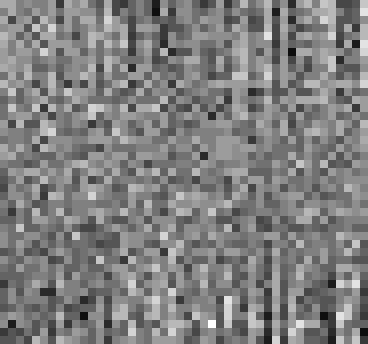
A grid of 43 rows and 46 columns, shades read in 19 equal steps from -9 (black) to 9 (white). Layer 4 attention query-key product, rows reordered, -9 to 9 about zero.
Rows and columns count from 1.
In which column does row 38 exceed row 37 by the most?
29
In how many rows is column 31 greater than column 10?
21
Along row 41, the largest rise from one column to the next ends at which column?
43
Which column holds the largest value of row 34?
20
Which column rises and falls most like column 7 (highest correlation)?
46
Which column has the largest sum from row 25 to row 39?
22
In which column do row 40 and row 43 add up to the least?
34
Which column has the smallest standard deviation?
18
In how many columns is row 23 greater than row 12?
18
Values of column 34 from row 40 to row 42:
-7 -4 -6
